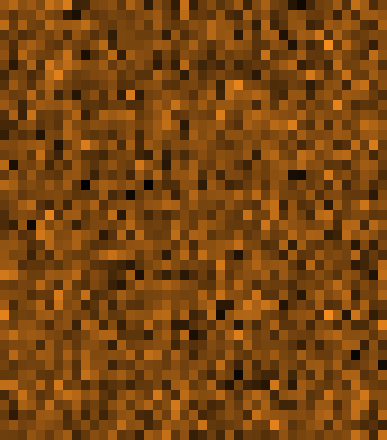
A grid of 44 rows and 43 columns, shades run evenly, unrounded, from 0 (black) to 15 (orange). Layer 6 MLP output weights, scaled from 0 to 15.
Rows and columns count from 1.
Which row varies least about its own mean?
35
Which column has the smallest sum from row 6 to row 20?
10
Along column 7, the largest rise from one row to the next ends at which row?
30
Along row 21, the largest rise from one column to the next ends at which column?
38
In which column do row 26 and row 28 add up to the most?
1
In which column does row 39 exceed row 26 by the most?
31
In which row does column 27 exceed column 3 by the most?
9
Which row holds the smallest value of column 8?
2
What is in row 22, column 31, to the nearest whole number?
12
